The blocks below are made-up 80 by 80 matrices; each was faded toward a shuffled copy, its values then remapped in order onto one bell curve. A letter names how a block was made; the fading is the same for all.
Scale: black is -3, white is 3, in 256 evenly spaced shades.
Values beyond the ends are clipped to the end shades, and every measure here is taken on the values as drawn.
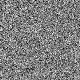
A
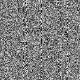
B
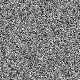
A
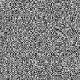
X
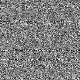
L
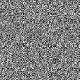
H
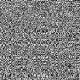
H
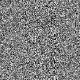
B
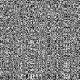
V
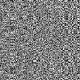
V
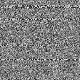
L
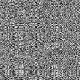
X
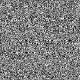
L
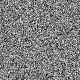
A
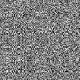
X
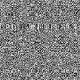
X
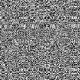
H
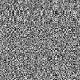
X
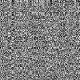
H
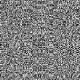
V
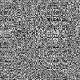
X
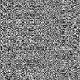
H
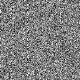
B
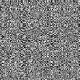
V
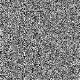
B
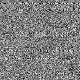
L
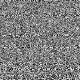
L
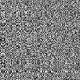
H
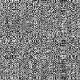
H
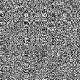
X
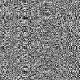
V
